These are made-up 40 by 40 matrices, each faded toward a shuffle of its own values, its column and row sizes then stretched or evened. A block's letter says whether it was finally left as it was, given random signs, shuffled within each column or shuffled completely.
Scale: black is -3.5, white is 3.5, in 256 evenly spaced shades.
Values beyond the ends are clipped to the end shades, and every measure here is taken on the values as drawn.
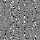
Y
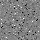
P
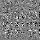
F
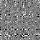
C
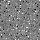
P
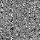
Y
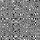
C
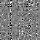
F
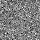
P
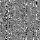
Y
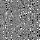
Y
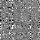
F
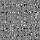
F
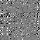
F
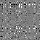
C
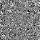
F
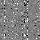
F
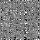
F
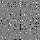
F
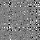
F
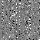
Y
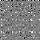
C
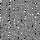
Y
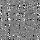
F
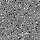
P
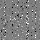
Y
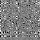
C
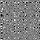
C
